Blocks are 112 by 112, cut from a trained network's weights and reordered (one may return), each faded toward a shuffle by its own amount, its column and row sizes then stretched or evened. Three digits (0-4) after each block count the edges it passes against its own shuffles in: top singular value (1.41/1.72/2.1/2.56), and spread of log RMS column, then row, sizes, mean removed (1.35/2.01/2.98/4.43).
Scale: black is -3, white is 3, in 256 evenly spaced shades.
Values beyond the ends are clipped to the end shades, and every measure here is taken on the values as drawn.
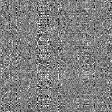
3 3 0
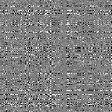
4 3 3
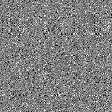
3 1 1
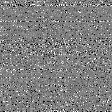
1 0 3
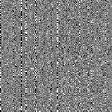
4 3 0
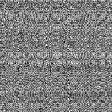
4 1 0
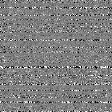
2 1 4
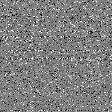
1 0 2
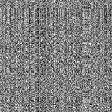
4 1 1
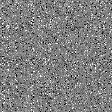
1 2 1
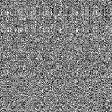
3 2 0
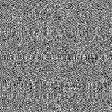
4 0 1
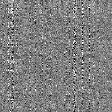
2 3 0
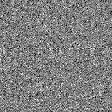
2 0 0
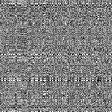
4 0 2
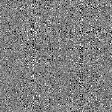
0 3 2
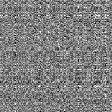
4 2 1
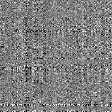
2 2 3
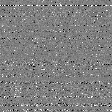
2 0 3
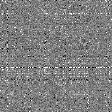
3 2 2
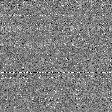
2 0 2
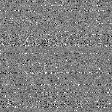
0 1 3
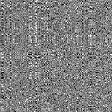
4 2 1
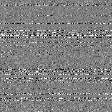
1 0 4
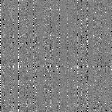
2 3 1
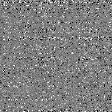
0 2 3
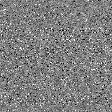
0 0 2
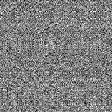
3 0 0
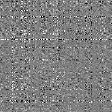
1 3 3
